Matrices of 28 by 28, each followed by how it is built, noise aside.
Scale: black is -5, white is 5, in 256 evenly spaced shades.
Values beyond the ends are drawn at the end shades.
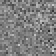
upper triangular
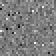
sparse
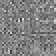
low rank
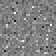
sparse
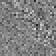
upper triangular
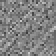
Hankel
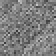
Hankel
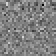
low rank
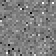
sparse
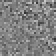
upper triangular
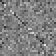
diagonal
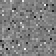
sparse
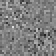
block diagonal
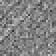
Hankel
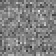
blocks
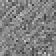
Hankel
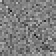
diagonal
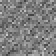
Hankel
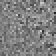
upper triangular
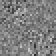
block diagonal
